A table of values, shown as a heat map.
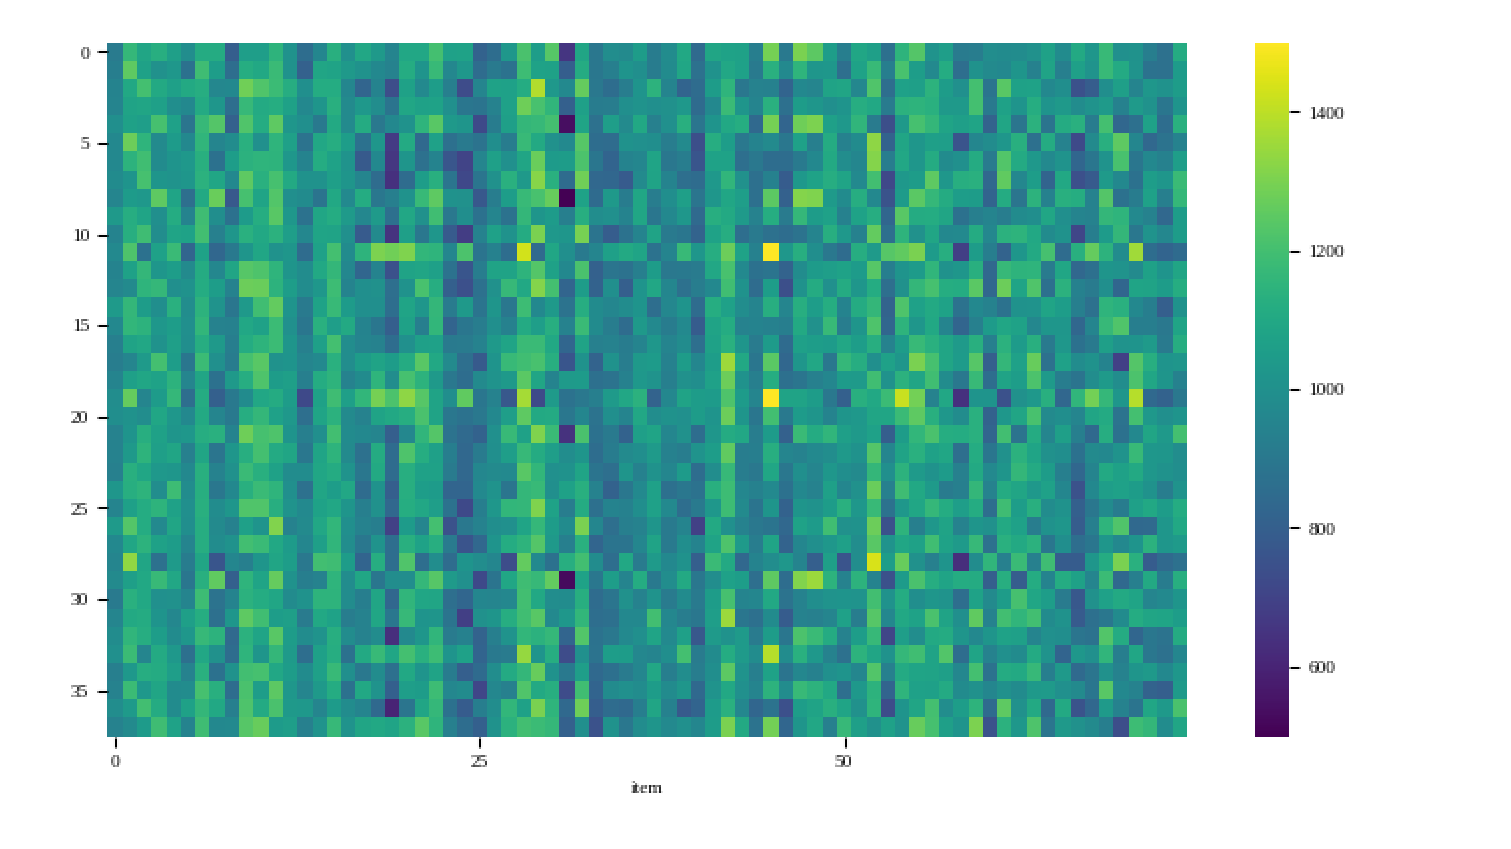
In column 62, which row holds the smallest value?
29
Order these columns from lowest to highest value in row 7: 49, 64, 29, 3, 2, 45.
64, 45, 3, 49, 2, 29
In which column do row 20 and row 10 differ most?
19
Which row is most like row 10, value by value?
6
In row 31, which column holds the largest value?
42
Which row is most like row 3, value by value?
16
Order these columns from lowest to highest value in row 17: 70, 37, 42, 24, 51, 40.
24, 40, 37, 51, 70, 42
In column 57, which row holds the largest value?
33
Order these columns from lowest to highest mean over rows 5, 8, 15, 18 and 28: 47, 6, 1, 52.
47, 6, 1, 52
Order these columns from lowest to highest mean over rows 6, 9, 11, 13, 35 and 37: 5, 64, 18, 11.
5, 64, 18, 11
